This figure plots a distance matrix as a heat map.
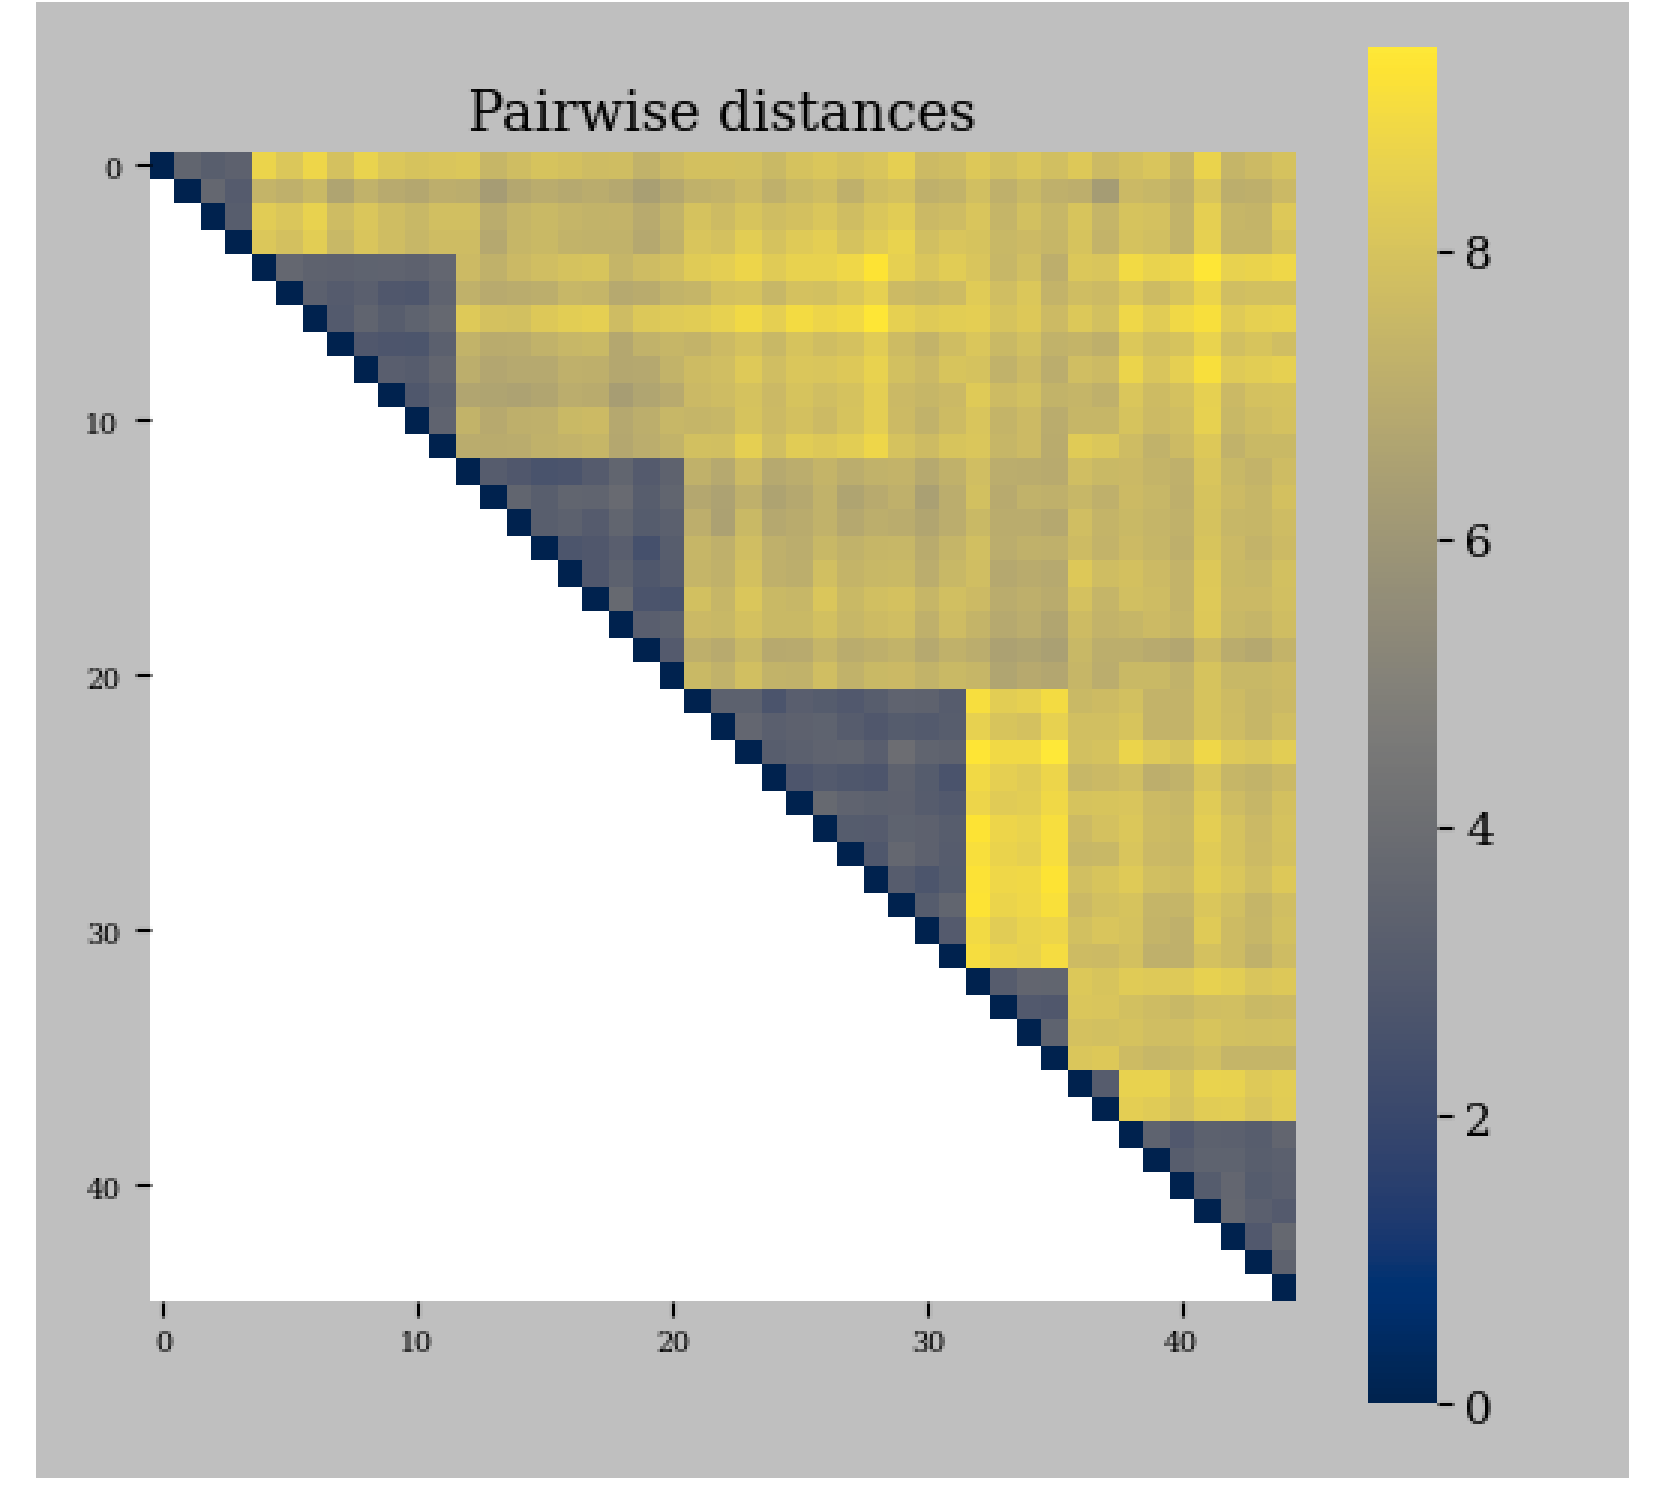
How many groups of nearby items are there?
7
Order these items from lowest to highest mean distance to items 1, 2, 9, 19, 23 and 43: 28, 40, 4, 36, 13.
13, 40, 28, 4, 36
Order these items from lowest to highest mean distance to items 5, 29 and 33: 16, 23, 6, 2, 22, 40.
22, 6, 23, 16, 40, 2
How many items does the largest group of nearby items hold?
11
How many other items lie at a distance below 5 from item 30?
10
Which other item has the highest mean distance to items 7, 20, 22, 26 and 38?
32
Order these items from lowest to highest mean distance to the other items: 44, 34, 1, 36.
1, 44, 34, 36
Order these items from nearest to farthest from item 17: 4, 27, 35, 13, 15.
15, 13, 35, 27, 4
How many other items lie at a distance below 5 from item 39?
6
